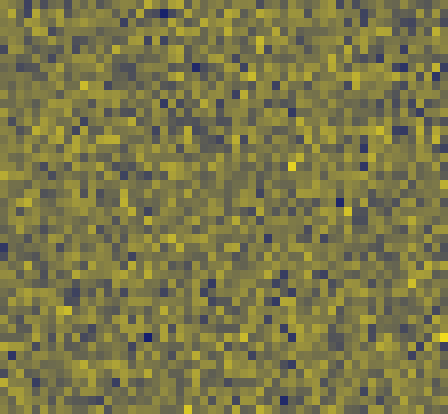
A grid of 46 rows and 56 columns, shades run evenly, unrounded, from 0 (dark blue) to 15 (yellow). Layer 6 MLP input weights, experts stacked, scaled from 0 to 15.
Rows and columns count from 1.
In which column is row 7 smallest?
48
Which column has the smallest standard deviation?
40
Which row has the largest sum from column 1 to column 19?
16
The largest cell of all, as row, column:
38, 56
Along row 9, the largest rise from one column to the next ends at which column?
54
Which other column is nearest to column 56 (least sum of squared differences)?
31
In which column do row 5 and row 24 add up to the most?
33
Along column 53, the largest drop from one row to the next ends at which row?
13
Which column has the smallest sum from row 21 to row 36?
49
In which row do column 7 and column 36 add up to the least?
45
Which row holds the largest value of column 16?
23
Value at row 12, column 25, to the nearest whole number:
5
